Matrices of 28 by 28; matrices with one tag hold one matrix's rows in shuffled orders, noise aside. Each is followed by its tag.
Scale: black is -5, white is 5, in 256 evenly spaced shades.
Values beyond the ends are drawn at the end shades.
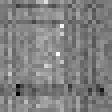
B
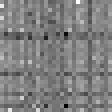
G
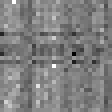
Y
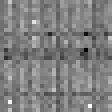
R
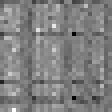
Y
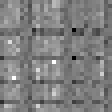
Y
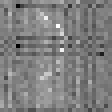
B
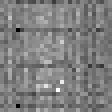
B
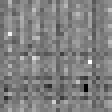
R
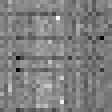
B
